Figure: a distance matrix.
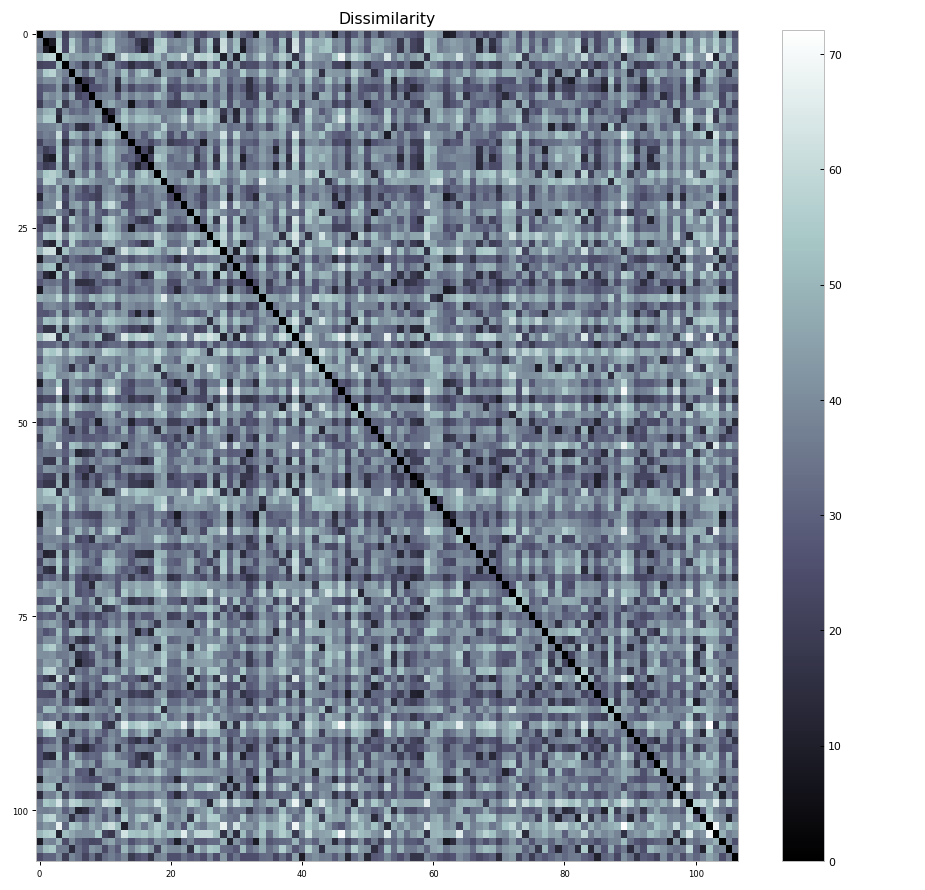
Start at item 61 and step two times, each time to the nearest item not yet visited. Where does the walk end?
60
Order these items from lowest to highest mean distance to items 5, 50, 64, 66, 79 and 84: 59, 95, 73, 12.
73, 12, 59, 95
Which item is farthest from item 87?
72
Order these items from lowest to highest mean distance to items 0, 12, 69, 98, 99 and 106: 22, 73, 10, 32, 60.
32, 73, 22, 60, 10
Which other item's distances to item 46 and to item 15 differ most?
77
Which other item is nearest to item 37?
48
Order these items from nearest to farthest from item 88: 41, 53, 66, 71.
66, 71, 53, 41
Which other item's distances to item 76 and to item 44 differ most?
43
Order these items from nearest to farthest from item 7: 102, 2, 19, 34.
2, 34, 102, 19
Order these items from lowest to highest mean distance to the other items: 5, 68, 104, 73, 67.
104, 67, 73, 68, 5
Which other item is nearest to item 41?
99
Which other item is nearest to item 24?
93
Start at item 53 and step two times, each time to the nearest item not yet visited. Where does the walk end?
102
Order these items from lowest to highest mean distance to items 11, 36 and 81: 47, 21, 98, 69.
47, 98, 21, 69
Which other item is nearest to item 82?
101
